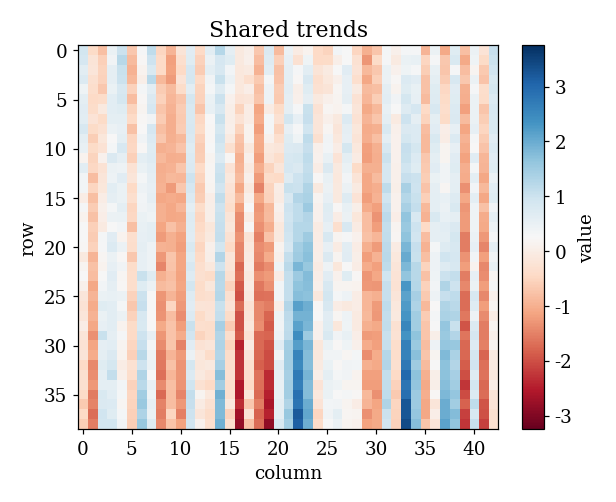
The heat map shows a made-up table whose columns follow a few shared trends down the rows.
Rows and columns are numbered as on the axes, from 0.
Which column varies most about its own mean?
19
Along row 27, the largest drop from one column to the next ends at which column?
39
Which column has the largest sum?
33
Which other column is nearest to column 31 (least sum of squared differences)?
21
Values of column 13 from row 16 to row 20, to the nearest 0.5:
0 0 0 0 0
